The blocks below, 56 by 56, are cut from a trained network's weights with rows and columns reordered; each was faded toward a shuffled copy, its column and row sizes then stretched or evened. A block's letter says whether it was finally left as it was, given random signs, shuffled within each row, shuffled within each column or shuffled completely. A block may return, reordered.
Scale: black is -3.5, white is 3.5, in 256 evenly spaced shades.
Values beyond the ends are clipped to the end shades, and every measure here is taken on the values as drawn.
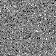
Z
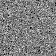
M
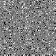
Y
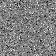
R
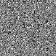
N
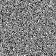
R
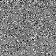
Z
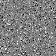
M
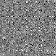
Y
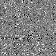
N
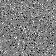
R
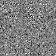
N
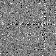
N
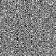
Y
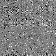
Y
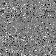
Z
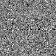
N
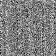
M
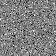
R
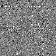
N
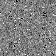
M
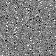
M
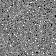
R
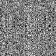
Y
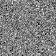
M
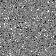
R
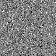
M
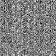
Y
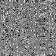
Y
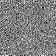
N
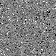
M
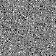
N
